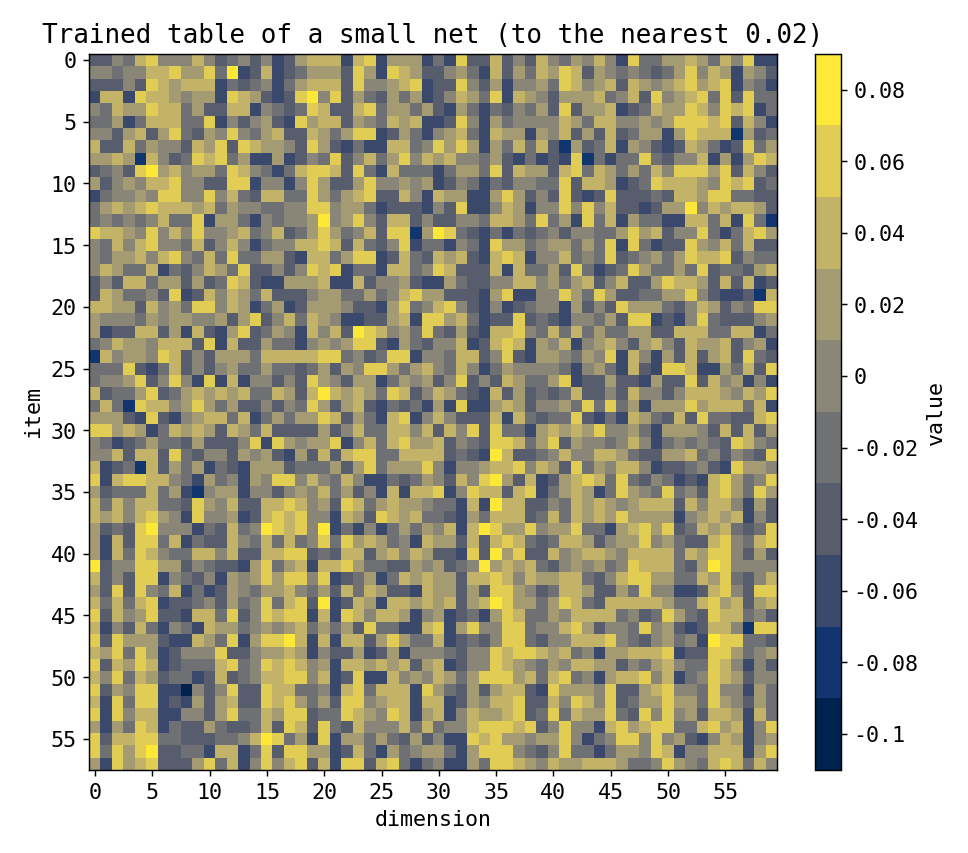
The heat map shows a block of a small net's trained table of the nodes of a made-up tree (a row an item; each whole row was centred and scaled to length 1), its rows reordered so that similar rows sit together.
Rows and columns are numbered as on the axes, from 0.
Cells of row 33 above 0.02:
12
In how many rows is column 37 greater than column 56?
34
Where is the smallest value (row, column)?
51, 8
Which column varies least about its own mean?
20
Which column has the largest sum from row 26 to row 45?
35
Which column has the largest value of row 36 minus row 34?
9
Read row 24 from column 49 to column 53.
-0.06 0.02 -0.04 0.04 -0.04
